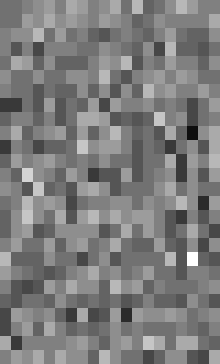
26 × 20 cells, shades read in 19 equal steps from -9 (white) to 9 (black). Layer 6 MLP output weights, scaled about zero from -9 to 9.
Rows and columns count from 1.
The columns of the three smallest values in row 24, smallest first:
5, 3, 11
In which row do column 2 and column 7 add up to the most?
8
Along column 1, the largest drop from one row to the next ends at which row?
25
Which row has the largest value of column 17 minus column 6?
16
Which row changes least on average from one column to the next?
2
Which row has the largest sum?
22
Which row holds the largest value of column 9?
13
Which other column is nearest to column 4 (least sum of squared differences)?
6
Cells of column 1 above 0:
13
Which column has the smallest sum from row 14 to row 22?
18
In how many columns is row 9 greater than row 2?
13
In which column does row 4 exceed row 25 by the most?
15
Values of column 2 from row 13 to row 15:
2 0 0
